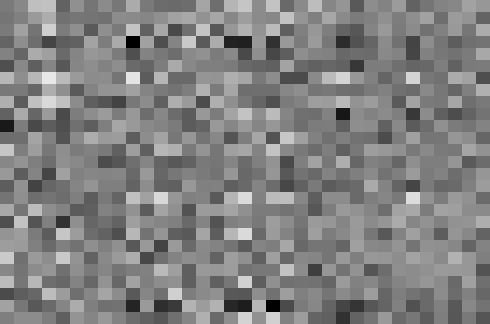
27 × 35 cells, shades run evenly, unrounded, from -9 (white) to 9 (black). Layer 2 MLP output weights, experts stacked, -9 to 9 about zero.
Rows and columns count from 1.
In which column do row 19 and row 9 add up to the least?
4
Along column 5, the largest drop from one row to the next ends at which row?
20
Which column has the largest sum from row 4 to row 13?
25
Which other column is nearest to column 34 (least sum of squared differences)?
29
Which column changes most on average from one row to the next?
18
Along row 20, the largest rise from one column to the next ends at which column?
19
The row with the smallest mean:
7
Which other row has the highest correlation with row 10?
27
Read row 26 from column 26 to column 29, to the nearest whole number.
5 3 2 0
